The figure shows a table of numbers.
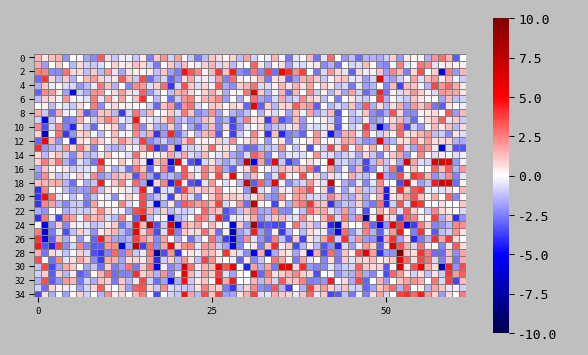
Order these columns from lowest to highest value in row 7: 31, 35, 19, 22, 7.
7, 35, 19, 22, 31
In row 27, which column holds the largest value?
14
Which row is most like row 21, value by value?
19
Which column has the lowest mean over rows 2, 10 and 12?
5
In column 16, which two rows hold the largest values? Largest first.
24, 13
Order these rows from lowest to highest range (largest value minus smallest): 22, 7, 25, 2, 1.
1, 22, 7, 2, 25
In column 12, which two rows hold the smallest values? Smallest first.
27, 8
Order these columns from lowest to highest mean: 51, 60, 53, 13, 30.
60, 13, 30, 53, 51
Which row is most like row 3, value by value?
12
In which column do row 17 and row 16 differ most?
28
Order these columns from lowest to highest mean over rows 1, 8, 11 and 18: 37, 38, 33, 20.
33, 38, 37, 20
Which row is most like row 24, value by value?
25
